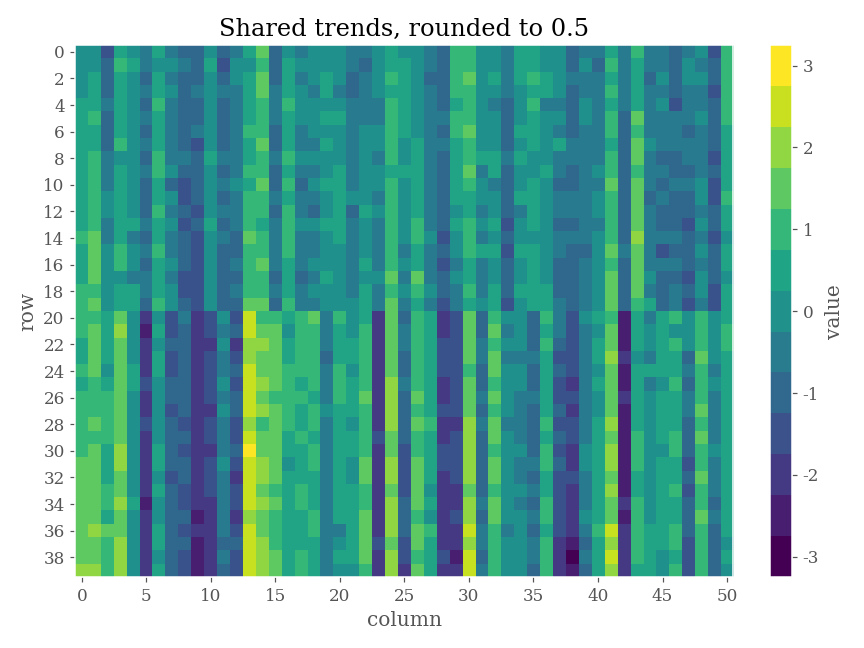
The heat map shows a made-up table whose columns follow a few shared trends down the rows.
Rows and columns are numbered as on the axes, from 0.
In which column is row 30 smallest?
42
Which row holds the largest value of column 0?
39
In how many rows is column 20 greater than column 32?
6
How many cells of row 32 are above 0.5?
13
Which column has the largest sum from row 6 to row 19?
43
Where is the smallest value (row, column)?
38, 38
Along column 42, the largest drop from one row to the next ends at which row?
20
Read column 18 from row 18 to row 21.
0 -0.5 1.5 1
